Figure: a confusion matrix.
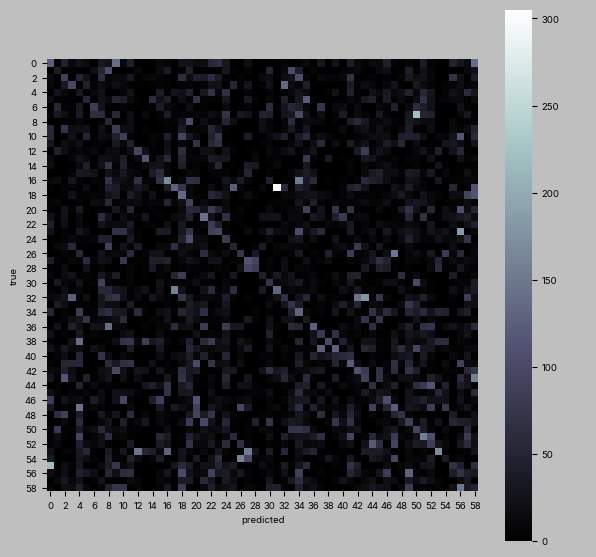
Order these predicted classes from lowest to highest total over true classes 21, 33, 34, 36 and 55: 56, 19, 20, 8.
20, 56, 19, 8
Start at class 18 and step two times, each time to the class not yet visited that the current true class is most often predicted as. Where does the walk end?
56
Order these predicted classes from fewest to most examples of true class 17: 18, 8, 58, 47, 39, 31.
39, 47, 8, 18, 58, 31
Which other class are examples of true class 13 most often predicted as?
35
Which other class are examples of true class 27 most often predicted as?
28
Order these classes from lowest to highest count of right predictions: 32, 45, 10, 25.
45, 25, 32, 10
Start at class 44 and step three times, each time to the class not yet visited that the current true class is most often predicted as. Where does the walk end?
4
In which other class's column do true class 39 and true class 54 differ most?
26
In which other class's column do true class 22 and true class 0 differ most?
9
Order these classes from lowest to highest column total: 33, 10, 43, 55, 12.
12, 55, 33, 43, 10
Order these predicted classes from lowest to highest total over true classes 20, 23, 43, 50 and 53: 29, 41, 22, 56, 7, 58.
29, 7, 41, 22, 58, 56
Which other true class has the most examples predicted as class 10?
46
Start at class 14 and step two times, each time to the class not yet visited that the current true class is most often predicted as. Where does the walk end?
19
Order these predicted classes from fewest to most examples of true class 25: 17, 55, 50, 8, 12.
50, 55, 12, 17, 8
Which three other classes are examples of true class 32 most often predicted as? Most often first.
43, 42, 3
